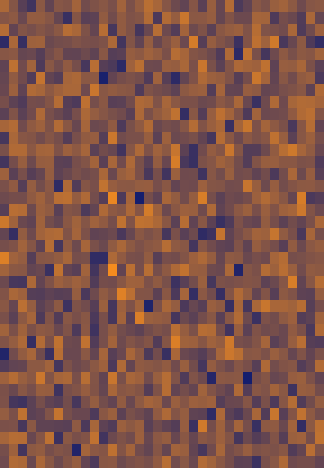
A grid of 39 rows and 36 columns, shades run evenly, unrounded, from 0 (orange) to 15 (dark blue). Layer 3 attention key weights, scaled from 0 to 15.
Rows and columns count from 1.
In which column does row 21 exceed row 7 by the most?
5
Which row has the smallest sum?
18
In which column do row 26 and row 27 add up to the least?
16
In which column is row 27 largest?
29
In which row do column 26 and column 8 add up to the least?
13
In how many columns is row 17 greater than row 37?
15
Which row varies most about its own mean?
17
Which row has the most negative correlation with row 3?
12
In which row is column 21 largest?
10
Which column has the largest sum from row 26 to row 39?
28
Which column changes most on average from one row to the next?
7
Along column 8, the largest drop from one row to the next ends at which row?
3
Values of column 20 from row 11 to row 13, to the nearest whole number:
9 9 3
